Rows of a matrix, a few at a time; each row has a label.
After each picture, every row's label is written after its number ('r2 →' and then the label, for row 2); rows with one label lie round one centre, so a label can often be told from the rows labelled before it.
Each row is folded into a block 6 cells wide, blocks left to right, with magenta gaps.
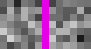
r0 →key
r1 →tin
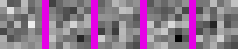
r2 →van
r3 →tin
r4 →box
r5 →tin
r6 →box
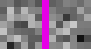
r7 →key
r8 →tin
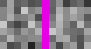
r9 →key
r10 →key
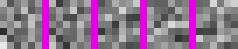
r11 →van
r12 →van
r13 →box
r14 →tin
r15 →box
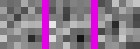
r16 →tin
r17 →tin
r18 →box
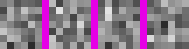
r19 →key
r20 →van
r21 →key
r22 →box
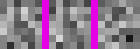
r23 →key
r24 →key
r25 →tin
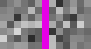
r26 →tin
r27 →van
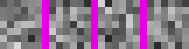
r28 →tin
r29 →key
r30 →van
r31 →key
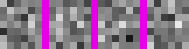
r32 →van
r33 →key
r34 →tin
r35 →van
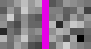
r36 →box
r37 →tin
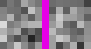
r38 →tin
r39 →key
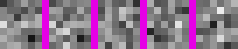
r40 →tin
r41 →tin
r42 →key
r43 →van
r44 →box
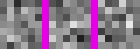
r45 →key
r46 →tin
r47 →van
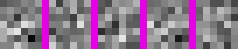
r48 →tin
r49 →van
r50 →box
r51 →tin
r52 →key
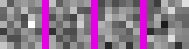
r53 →van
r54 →van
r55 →key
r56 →box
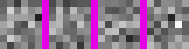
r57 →key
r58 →key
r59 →tin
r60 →van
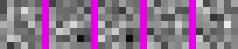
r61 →key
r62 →tin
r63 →tin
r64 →van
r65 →van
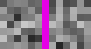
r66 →tin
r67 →key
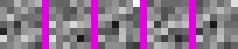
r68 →box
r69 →tin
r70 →box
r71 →tin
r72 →box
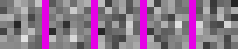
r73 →box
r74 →box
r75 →van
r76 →van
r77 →key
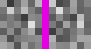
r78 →van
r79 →van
